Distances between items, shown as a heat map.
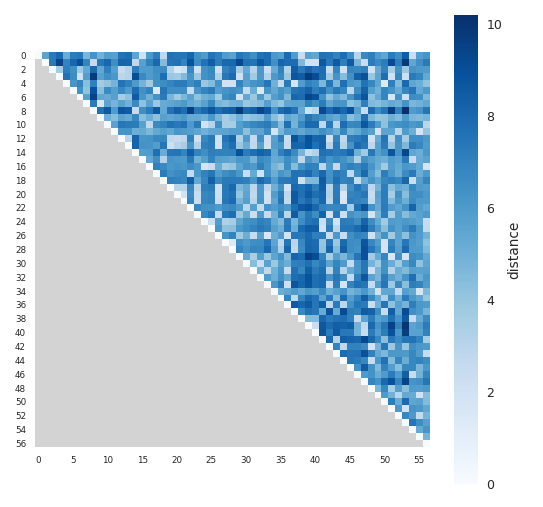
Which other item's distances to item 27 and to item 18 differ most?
28
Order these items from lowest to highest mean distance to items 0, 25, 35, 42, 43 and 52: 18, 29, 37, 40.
37, 29, 18, 40
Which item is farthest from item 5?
8
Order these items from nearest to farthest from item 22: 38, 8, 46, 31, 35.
31, 35, 46, 38, 8
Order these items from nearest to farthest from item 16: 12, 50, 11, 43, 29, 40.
43, 50, 11, 29, 12, 40
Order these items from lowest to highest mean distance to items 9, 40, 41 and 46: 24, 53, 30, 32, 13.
24, 30, 32, 13, 53
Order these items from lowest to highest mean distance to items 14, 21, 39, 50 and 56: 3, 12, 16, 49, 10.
16, 49, 10, 12, 3
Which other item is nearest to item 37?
4
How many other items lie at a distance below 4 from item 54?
5
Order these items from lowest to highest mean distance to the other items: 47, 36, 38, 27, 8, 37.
36, 27, 38, 37, 47, 8
